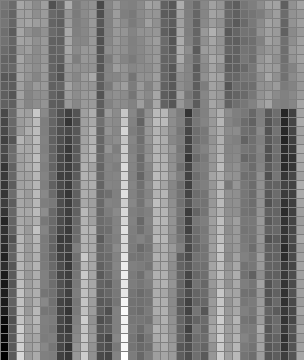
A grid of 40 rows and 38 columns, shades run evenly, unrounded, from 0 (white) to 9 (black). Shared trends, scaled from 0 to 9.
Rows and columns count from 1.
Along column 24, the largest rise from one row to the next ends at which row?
13
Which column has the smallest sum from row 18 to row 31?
16
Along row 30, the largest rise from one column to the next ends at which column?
17
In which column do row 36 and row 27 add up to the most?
1
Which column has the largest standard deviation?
9
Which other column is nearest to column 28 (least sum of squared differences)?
11
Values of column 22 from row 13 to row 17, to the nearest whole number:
4 4 4 4 4
